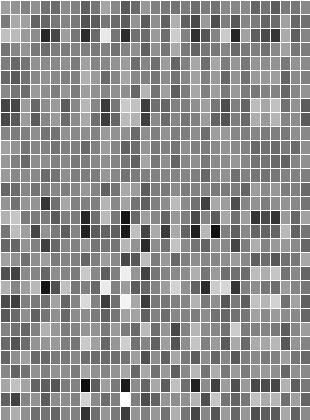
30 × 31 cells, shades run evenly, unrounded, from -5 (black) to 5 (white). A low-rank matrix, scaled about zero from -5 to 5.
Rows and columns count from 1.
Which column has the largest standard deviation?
13
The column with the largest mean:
18
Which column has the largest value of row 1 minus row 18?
15
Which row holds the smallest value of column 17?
17
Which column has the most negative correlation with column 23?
6
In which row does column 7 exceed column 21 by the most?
21
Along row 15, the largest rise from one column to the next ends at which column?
22
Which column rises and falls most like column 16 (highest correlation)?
29
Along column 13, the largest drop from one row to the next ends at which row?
30
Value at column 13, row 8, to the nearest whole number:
3
